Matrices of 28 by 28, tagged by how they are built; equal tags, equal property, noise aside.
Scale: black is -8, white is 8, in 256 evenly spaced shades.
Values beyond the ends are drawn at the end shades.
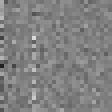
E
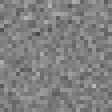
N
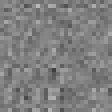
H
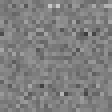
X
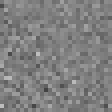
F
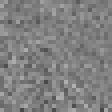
F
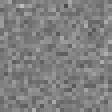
N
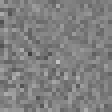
F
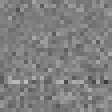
X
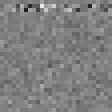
X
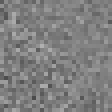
F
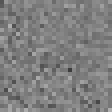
F
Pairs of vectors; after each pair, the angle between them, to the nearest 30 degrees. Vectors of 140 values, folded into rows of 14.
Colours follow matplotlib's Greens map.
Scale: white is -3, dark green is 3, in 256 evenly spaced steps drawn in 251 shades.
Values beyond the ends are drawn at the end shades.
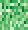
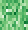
60 degrees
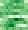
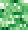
60 degrees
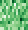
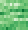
90 degrees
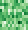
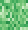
90 degrees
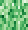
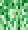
150 degrees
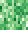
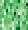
90 degrees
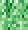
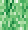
30 degrees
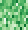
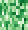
90 degrees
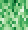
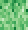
30 degrees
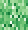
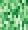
90 degrees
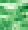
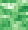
30 degrees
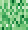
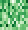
150 degrees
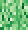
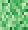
120 degrees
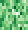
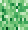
90 degrees
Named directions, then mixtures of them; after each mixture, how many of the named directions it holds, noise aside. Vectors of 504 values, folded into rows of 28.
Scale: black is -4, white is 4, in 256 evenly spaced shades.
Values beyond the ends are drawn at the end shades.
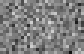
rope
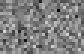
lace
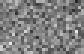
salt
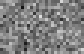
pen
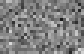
four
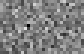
four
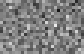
two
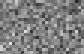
one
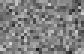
two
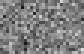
one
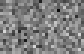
one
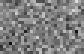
one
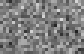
three
